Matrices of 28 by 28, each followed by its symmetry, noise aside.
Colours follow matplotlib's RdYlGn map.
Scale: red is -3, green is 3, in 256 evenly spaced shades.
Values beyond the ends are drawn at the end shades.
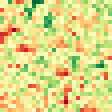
antisymmetric.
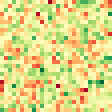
antisymmetric.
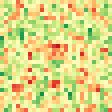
mirrored left to right.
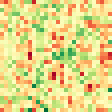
mirrored top to bottom.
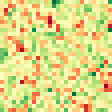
symmetric.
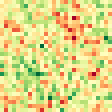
antisymmetric.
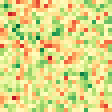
no symmetry.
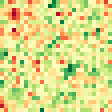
symmetric.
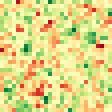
antisymmetric.
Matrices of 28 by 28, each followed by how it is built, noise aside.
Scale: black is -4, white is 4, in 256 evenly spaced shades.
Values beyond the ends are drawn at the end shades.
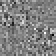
block diagonal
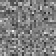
blocks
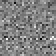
uneven rows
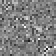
block diagonal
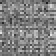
blocks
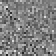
lower triangular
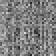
blocks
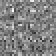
low rank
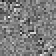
block diagonal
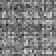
blocks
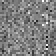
uneven columns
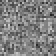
blocks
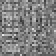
blocks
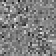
block diagonal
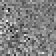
lower triangular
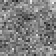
smooth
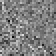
lower triangular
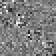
block diagonal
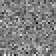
uneven rows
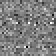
uneven rows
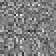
low rank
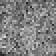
smooth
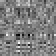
low rank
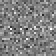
uneven rows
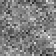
smooth
